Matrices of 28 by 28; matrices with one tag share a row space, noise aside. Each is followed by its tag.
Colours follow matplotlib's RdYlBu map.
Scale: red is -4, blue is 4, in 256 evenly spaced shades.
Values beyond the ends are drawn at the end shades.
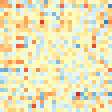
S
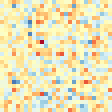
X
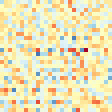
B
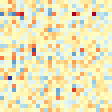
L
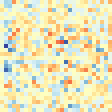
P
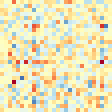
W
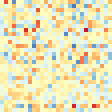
B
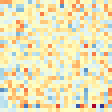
S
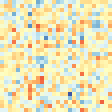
X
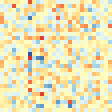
X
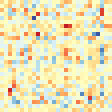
W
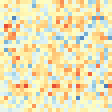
P
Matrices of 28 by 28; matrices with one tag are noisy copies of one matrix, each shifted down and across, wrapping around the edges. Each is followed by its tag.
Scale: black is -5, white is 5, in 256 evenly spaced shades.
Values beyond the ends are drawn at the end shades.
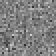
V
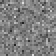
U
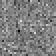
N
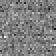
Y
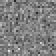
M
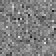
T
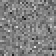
N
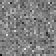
N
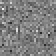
U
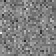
N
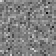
M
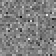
T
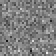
N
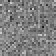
T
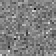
V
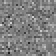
M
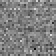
Y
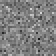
M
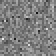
T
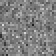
N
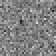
N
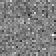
V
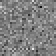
U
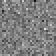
N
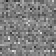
Y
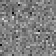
V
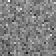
V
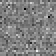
Y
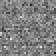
Y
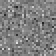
U
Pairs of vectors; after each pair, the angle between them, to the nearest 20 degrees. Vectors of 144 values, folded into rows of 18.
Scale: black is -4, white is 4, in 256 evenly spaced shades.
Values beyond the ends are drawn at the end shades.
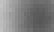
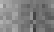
40 degrees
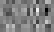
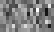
40 degrees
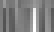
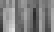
140 degrees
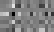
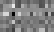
20 degrees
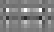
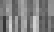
80 degrees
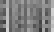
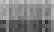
60 degrees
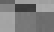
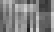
120 degrees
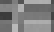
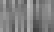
100 degrees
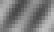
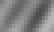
20 degrees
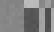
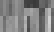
140 degrees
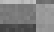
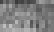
140 degrees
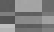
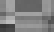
160 degrees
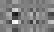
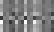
80 degrees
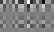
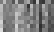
60 degrees
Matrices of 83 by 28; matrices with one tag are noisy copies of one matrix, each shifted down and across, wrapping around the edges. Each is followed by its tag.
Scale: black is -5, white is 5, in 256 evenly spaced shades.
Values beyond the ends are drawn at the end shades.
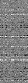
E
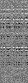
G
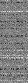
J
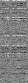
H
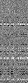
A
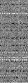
J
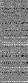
J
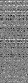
G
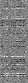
H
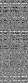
G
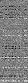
E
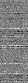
H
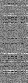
H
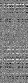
G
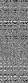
G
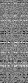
E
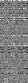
H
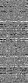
H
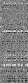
A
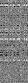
A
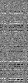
H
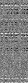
G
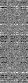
H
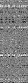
A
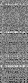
A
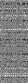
J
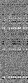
A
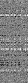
A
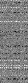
J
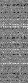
J
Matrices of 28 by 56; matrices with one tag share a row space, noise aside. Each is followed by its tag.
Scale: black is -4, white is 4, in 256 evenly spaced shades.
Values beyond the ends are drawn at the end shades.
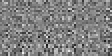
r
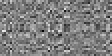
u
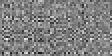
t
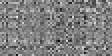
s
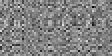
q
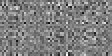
s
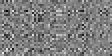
t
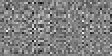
t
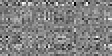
r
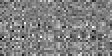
q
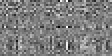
s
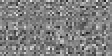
s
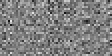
u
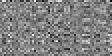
u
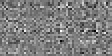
s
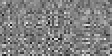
u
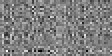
t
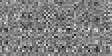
r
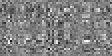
u
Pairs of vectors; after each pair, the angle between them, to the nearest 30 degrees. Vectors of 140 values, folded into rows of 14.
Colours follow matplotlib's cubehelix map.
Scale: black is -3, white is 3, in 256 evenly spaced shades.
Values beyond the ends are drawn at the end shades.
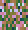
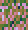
60 degrees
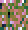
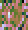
150 degrees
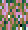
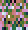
60 degrees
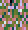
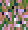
90 degrees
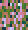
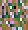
90 degrees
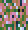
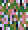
60 degrees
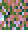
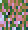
30 degrees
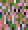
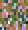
90 degrees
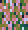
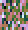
150 degrees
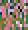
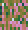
90 degrees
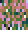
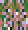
150 degrees
